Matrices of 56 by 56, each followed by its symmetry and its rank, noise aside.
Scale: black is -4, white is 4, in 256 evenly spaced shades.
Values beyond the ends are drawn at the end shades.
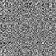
no symmetry, rank six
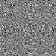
antisymmetric, rank six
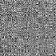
antisymmetric, rank eight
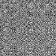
symmetric, rank six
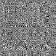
no symmetry, rank eight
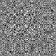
symmetric, rank seven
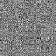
no symmetry, rank six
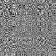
no symmetry, rank eight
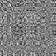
antisymmetric, rank six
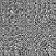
symmetric, rank six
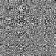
no symmetry, rank six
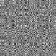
no symmetry, rank six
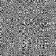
antisymmetric, rank eight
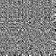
antisymmetric, rank six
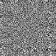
antisymmetric, rank eight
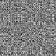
no symmetry, rank six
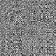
symmetric, rank seven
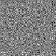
antisymmetric, rank eight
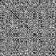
symmetric, rank six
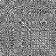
symmetric, rank six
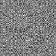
no symmetry, rank eight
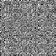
no symmetry, rank six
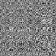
no symmetry, rank six
